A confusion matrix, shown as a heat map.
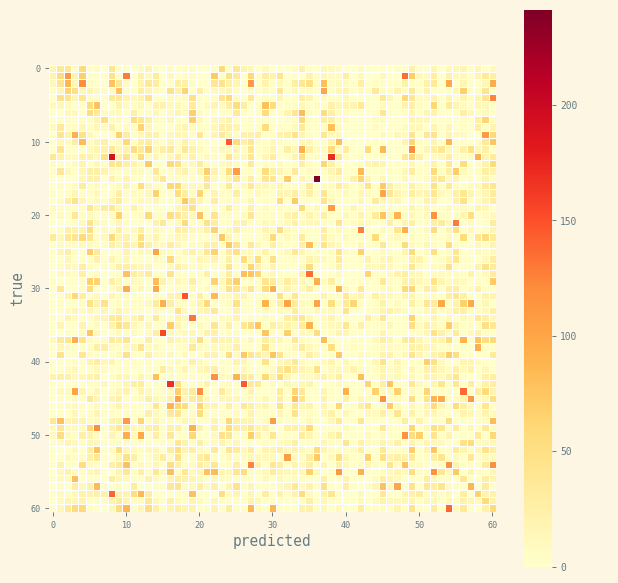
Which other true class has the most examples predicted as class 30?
48
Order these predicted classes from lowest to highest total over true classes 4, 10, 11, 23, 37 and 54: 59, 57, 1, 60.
57, 1, 59, 60
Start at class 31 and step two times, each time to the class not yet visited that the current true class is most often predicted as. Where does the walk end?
33
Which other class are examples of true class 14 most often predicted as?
25
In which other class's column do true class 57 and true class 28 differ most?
35
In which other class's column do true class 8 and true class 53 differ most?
32
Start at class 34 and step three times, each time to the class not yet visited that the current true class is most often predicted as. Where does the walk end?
58
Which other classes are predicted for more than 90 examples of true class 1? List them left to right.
2, 10, 48
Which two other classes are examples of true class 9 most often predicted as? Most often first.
59, 3
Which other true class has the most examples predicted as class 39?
55
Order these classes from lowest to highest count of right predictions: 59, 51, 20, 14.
51, 14, 59, 20
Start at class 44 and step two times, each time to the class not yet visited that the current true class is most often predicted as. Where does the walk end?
3
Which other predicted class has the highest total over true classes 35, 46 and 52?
16
